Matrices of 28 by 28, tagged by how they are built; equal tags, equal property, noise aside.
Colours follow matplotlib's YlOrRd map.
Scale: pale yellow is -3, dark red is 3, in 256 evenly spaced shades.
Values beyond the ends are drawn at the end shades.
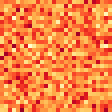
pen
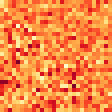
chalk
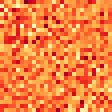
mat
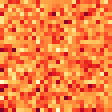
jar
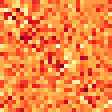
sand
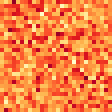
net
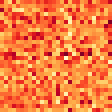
jar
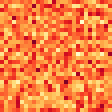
pen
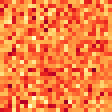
jar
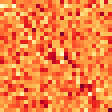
sand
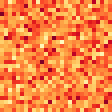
net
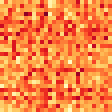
pen
